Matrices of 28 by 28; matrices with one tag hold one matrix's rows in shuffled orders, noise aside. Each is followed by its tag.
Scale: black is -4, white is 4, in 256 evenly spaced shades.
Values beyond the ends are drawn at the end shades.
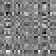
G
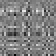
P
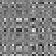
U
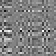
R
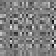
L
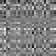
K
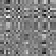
G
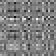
P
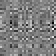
L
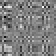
R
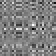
U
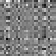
G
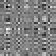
G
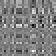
U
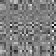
L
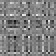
P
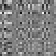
R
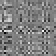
R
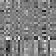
G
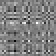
P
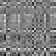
K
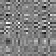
G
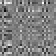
R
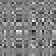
U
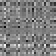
K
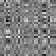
G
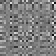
L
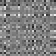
K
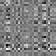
G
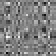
G
